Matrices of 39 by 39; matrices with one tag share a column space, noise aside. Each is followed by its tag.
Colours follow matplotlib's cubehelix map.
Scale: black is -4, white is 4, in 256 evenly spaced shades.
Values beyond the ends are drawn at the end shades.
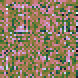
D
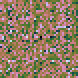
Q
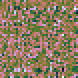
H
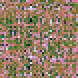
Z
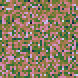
Z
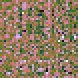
Q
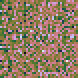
Q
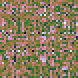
D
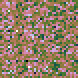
Q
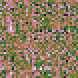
D
